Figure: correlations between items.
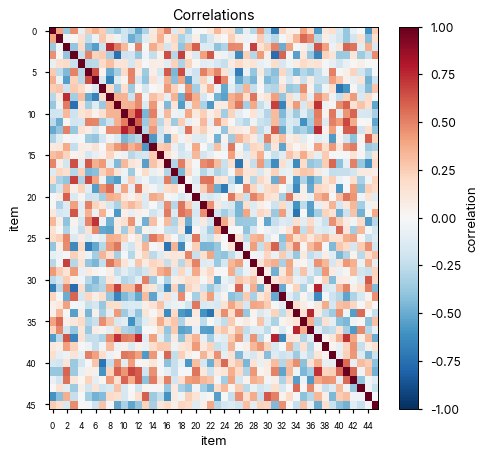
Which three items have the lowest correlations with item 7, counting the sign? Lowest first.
40, 41, 24
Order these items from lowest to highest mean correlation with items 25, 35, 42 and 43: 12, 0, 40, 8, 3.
3, 40, 12, 0, 8
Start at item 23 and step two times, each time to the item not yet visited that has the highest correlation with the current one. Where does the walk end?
5
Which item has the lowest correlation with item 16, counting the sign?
26
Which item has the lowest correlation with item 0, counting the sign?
31
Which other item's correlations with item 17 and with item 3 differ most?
18
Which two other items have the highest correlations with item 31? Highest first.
37, 9
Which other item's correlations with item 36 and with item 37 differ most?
12
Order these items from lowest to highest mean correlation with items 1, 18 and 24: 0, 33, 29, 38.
38, 33, 29, 0
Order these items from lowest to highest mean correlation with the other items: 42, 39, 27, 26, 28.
27, 26, 39, 28, 42
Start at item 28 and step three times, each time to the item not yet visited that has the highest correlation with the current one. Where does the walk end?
19
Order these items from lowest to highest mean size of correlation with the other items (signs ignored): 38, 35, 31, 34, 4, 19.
4, 38, 35, 19, 34, 31
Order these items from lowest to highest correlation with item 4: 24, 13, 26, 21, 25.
24, 21, 13, 25, 26
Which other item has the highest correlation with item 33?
20
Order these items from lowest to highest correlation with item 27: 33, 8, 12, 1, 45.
33, 1, 12, 8, 45
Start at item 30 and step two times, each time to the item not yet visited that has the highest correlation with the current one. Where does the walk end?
13
